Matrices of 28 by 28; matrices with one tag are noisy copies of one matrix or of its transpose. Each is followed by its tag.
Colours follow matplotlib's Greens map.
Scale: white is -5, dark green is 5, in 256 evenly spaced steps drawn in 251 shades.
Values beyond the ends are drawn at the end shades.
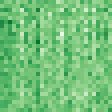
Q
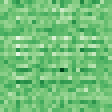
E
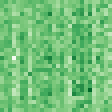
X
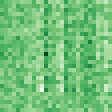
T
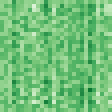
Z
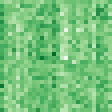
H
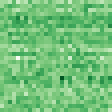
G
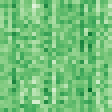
Z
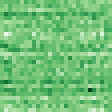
Z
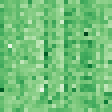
T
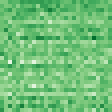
Q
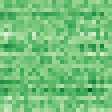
Z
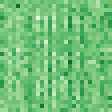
E
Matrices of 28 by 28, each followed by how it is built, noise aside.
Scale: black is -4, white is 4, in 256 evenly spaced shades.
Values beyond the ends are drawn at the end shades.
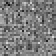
blocks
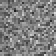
repeating rows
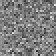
noise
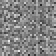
repeating rows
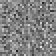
repeating rows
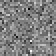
noise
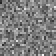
noise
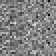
repeating rows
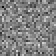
blocks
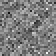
Hankel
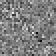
banded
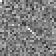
diagonal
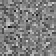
repeating rows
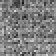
blocks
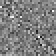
banded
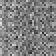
repeating rows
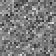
Hankel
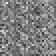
repeating rows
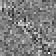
banded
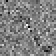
banded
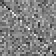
diagonal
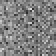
repeating rows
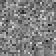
noise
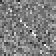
diagonal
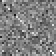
diagonal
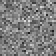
noise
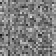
blocks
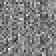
blocks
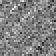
Hankel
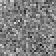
noise
